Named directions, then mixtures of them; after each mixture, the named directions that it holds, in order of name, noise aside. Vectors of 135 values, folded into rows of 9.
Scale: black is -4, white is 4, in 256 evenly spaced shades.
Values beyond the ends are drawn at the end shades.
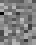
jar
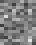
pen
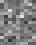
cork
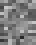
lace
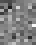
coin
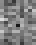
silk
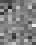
coin.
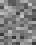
cork, lace, pen.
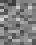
coin, pen, silk.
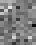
coin.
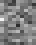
pen, silk.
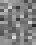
coin, silk.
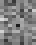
silk.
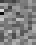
coin, jar, pen.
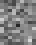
pen, silk.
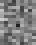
silk.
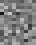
jar.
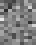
coin, silk.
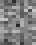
silk.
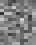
jar, silk.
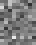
coin, cork, lace.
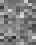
cork.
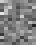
coin, cork, lace.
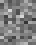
cork.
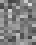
coin, cork.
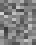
jar, pen.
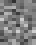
jar, lace, silk.
